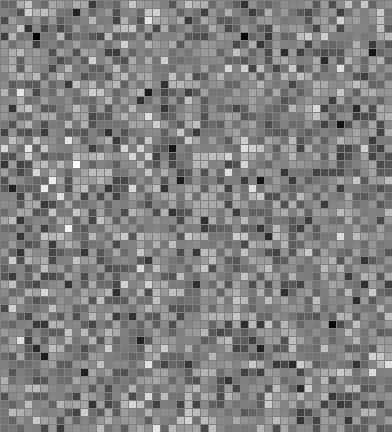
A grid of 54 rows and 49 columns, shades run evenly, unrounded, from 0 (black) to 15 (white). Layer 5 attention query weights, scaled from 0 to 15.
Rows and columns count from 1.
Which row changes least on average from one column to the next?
45
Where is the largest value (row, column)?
21, 10
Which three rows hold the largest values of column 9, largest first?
29, 18, 42
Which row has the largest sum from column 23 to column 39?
20
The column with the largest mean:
19
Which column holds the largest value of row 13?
24
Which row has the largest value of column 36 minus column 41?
8
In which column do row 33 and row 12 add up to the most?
12
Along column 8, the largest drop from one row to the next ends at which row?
26
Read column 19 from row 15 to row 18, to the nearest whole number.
13 9 8 12
